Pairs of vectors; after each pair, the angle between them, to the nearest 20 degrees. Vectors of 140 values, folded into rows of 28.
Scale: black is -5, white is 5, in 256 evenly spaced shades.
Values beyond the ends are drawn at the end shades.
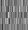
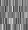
120 degrees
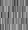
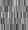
160 degrees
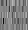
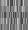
120 degrees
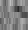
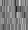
60 degrees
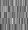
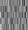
140 degrees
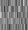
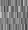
20 degrees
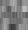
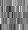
60 degrees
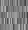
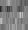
80 degrees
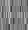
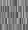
80 degrees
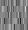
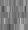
140 degrees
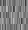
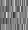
120 degrees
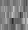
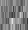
140 degrees
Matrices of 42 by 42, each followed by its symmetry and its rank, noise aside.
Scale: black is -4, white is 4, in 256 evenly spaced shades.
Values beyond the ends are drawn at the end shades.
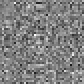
no symmetry, rank six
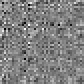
symmetric, rank four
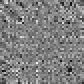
symmetric, rank five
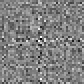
antisymmetric, rank four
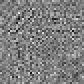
symmetric, rank five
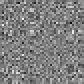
no symmetry, rank six
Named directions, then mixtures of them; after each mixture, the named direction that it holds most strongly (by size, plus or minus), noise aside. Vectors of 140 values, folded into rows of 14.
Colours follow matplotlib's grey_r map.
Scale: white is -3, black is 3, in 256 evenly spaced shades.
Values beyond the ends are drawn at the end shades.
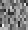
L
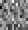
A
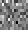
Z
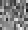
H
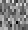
Z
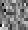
L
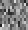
L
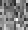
H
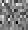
Z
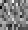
A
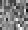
H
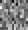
A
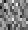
A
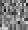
L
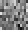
H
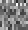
A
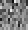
L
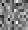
Z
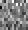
A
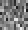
H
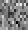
Z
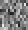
L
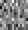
A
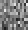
H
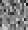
L
